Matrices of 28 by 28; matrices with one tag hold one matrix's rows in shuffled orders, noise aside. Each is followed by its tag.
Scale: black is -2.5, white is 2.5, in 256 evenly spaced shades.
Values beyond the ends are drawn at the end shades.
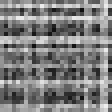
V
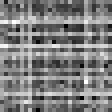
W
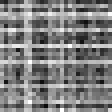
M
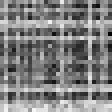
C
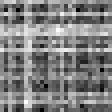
M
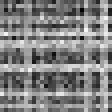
V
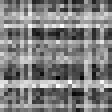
W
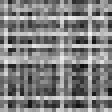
C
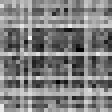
W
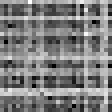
V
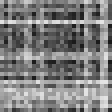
V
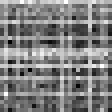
C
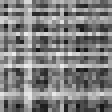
M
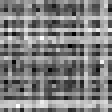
V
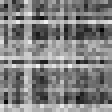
M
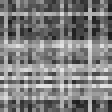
C
